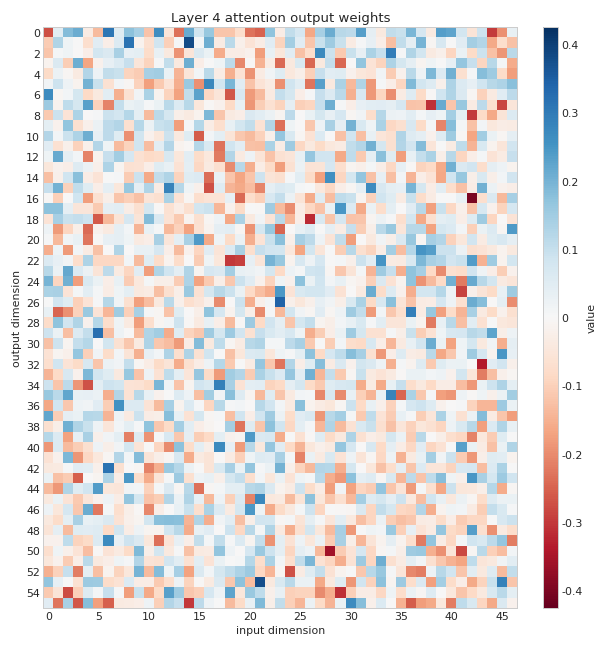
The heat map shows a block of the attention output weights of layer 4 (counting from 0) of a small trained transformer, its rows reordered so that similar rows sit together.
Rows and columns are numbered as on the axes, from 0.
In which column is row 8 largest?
16
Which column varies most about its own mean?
42
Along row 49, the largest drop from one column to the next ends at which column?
46
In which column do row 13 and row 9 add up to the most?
40
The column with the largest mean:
12
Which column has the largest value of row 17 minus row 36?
0
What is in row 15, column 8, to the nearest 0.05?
0.15
